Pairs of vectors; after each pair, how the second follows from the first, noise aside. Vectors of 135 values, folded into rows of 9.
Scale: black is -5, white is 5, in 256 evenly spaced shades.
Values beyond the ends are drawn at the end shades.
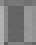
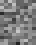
shuffled.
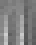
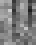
reversed, negated.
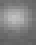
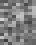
shuffled.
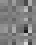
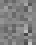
negated, shrunk.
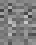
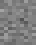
reversed, negated, shrunk.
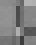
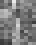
reversed, negated.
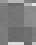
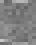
reversed, shrunk.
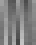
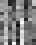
scaled up.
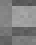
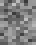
shuffled.
